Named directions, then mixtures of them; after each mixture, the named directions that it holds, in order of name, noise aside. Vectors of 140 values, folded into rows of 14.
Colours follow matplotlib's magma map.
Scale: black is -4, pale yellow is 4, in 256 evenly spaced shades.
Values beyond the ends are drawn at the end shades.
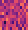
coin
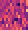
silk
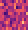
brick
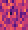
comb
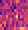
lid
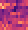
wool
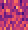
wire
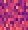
silk, wire.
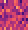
wire.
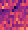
lid, wool.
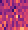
lid.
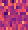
brick, comb.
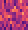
wire, wool.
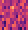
coin, comb, lid.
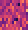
silk.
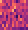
lid.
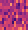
brick, lid, silk.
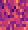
lid, wire.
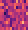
brick.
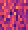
brick, comb, lid.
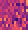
silk.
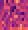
comb, lid, wire.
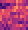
wool.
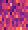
comb, lid, silk.
